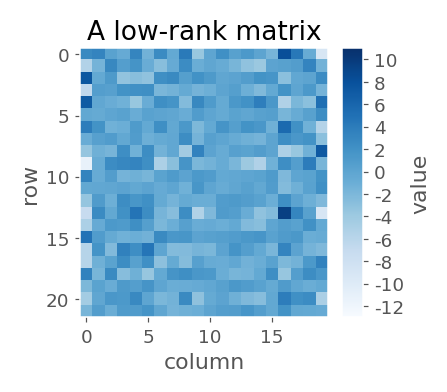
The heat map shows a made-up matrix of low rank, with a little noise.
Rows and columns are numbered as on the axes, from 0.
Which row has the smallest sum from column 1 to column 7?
18
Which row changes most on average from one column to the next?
13
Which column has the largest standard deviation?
0
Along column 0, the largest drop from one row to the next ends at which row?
3
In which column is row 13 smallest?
19
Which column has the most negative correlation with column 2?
12
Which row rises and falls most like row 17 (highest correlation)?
8
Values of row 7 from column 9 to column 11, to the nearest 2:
-2 0 0
